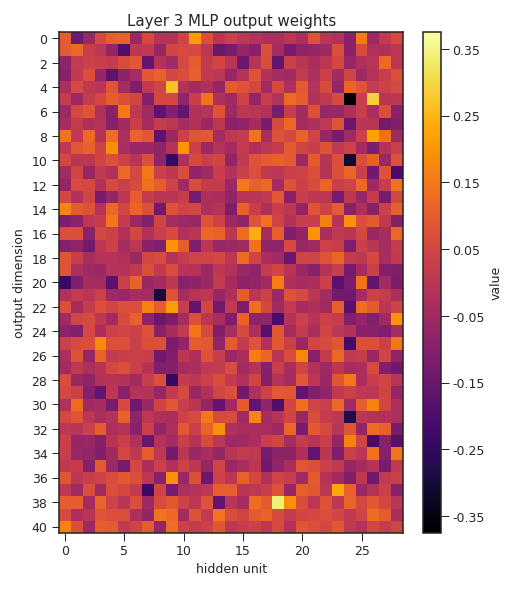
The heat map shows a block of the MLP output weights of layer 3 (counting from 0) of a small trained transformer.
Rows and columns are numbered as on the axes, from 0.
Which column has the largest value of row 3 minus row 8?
8
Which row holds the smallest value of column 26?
33
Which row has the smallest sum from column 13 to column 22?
1
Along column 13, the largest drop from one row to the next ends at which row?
38
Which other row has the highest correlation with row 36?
14
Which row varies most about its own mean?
5
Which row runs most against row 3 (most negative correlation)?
27
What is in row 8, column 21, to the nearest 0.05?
0.05
